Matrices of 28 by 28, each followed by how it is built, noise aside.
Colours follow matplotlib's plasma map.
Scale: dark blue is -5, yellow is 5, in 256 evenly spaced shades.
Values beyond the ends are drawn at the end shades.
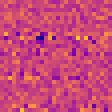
uneven rows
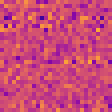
uneven rows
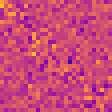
block diagonal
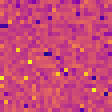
sparse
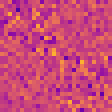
block diagonal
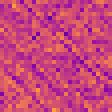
Toeplitz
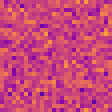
noise
